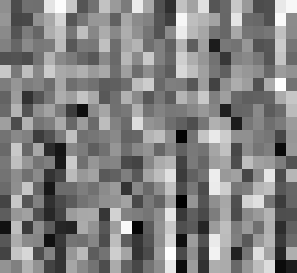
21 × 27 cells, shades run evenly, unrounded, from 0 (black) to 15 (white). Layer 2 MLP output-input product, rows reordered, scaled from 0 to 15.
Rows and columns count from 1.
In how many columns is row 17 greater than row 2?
12
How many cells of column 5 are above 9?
6
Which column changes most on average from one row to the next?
3
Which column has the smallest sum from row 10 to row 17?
17
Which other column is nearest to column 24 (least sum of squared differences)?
11
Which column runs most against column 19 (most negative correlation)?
16
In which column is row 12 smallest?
26
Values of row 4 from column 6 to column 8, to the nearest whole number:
11 5 7
